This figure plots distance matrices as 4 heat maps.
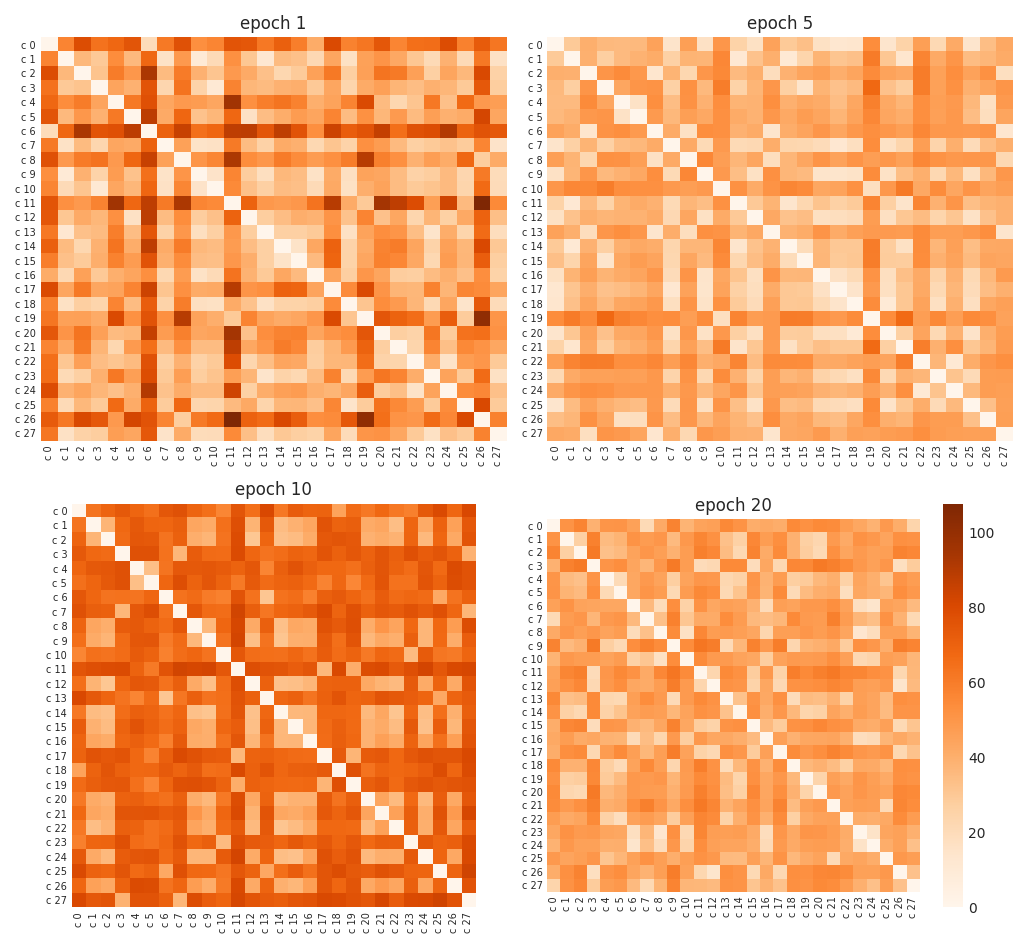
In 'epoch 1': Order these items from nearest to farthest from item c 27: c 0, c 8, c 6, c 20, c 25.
c 25, c 8, c 20, c 0, c 6
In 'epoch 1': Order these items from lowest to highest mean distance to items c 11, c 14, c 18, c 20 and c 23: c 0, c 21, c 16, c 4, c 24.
c 16, c 24, c 21, c 4, c 0
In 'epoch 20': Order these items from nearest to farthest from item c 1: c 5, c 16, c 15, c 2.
c 2, c 5, c 16, c 15
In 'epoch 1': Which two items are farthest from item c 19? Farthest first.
c 26, c 8
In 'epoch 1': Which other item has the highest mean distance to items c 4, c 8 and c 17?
c 11
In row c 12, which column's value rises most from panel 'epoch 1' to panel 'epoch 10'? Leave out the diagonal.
c 5
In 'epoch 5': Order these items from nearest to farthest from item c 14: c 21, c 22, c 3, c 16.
c 21, c 3, c 16, c 22
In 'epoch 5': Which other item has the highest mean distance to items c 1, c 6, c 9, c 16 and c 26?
c 19
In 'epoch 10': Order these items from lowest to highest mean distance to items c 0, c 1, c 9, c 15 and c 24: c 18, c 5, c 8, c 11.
c 8, c 18, c 5, c 11
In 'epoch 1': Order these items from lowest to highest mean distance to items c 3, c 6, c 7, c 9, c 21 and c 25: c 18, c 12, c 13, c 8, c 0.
c 18, c 13, c 12, c 0, c 8
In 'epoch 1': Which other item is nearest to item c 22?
c 24
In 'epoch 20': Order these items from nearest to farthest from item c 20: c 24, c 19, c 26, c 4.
c 19, c 4, c 24, c 26
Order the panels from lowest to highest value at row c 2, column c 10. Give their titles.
epoch 1, epoch 20, epoch 5, epoch 10
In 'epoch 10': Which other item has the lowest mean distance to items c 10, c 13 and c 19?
c 6
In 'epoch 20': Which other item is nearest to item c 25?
c 21
